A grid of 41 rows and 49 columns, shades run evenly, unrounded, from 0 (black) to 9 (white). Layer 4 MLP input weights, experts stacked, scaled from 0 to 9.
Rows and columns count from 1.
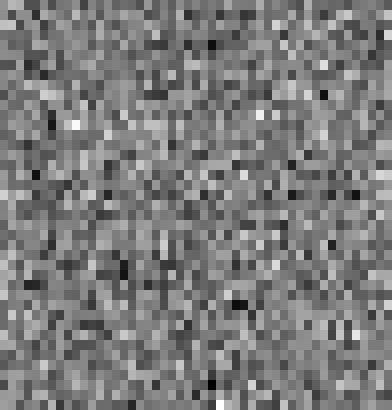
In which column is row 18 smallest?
5
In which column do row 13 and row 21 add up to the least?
7
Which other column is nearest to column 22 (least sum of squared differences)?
34
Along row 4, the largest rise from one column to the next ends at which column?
49
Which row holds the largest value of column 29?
30
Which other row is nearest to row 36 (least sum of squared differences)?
19
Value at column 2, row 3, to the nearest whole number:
7
